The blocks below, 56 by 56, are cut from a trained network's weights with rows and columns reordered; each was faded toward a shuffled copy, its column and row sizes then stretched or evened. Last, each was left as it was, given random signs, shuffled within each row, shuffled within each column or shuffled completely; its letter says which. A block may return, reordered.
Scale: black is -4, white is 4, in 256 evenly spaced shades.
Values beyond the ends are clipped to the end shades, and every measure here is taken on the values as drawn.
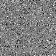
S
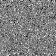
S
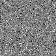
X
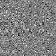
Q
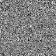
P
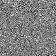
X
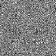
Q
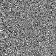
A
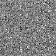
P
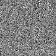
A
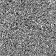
S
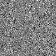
A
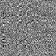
Q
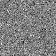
X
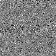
S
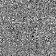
P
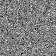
X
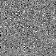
P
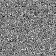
S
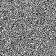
X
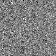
A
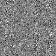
A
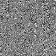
A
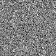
A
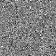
P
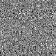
Q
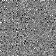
P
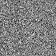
S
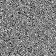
X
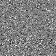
S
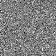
A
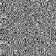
Q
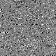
S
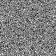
X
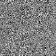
P
